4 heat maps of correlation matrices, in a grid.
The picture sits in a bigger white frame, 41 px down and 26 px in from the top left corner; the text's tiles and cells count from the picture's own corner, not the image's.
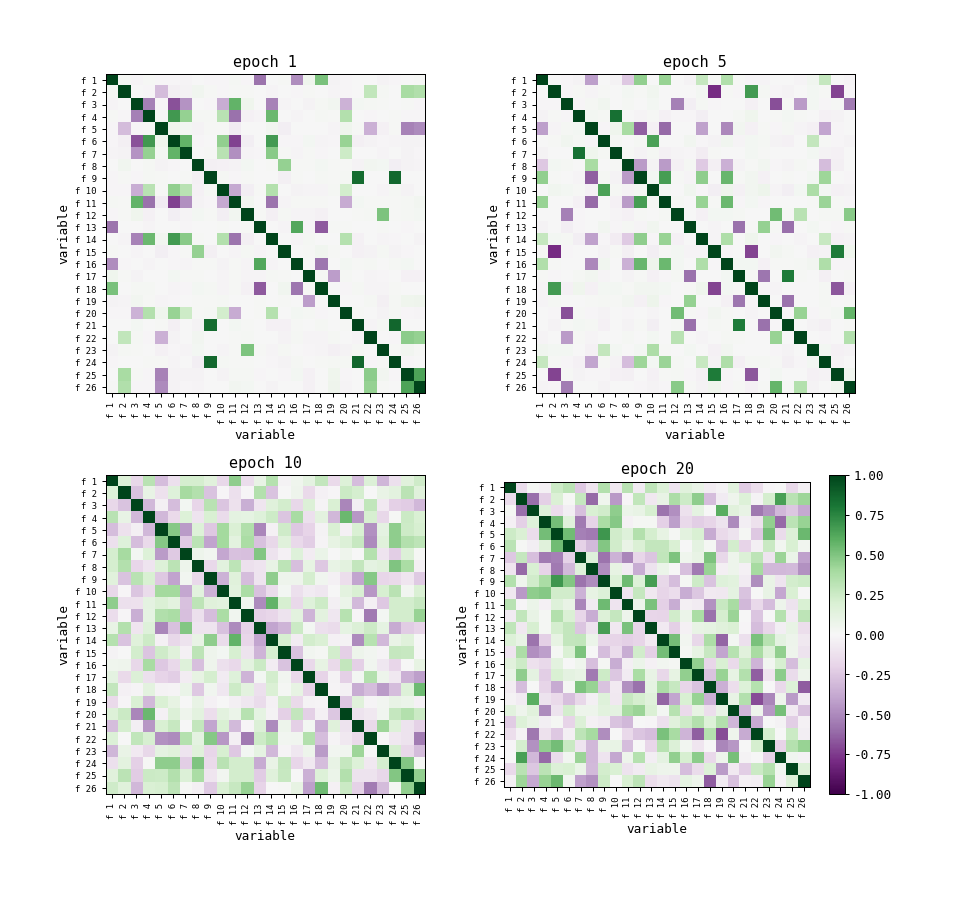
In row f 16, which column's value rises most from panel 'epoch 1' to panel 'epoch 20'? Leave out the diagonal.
f 1
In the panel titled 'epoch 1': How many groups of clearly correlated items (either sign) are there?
7
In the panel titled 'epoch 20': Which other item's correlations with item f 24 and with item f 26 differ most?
f 4
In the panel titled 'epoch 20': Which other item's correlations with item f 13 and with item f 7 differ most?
f 9
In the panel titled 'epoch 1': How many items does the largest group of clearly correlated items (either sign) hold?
8
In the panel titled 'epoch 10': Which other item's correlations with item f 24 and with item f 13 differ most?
f 5
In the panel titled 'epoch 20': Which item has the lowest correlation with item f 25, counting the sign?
f 19
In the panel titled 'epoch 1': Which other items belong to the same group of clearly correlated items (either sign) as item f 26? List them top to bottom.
f 2, f 5, f 22, f 25
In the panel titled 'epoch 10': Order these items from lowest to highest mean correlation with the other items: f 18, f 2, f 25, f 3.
f 3, f 18, f 2, f 25
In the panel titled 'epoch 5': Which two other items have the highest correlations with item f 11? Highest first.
f 9, f 16
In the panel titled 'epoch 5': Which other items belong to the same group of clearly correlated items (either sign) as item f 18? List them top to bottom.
f 2, f 15, f 25
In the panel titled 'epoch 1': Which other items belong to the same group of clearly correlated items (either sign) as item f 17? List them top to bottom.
f 19
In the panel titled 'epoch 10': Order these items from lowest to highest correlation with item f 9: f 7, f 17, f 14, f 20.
f 20, f 7, f 17, f 14
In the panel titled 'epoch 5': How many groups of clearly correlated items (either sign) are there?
6
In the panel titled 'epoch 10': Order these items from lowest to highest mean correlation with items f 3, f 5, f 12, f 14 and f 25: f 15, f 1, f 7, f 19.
f 7, f 1, f 19, f 15
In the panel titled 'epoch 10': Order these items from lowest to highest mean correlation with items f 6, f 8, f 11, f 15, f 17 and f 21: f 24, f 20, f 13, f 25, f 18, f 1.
f 13, f 18, f 20, f 1, f 25, f 24
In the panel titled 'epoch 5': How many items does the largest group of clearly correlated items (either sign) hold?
8
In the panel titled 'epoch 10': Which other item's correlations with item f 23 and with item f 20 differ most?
f 4
